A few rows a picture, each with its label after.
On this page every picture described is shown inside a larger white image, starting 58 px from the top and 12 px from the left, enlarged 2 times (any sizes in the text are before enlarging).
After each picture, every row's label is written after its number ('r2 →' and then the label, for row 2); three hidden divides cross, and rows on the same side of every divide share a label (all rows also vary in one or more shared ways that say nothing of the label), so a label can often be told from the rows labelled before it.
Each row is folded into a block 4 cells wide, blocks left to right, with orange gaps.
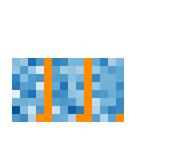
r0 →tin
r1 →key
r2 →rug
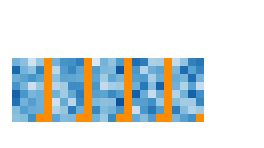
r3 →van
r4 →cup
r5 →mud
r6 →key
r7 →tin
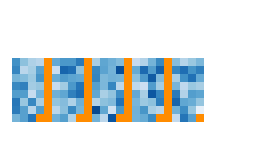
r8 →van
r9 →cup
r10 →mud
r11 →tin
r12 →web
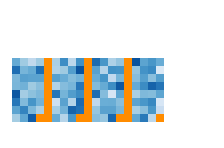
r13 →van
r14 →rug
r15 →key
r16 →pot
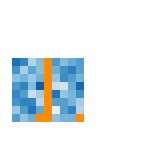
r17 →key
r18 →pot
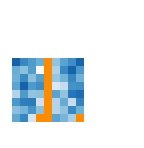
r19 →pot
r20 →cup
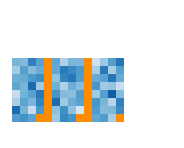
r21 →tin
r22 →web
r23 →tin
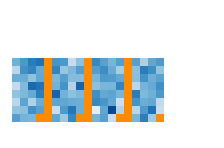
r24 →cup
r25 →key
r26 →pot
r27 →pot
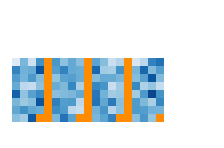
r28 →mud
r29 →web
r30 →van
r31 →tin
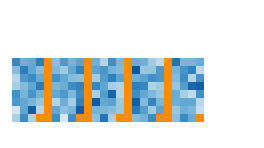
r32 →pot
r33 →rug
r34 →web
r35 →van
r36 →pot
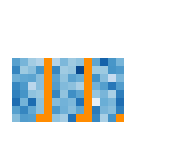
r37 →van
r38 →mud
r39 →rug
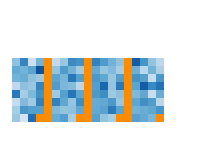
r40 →rug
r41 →tin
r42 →key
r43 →key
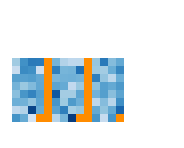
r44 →cup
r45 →van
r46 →rug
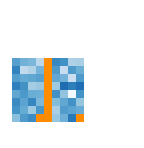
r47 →van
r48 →key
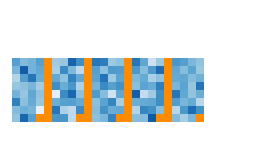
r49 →web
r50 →tin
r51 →key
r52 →key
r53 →key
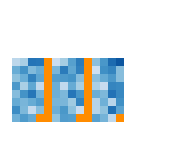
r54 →tin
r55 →tin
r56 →cup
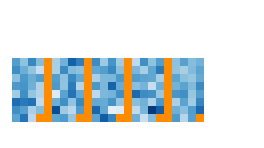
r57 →web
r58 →tin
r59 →web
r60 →rug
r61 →rug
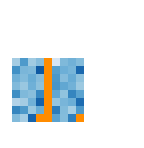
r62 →mud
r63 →mud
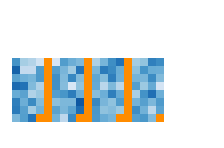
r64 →van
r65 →mud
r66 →tin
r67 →tin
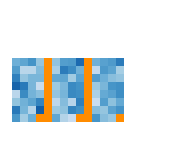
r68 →mud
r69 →cup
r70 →cup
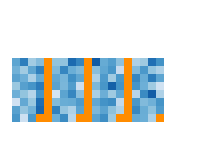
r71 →rug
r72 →tin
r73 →pot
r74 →tin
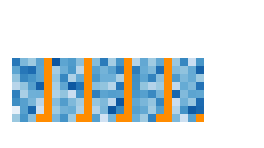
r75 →pot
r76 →pot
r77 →rug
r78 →mud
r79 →rug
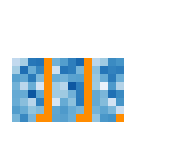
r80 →tin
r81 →cup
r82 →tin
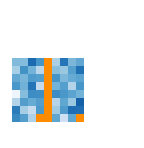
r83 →tin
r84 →rug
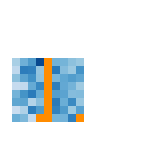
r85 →cup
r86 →van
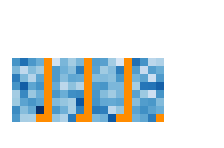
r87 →rug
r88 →mud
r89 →van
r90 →key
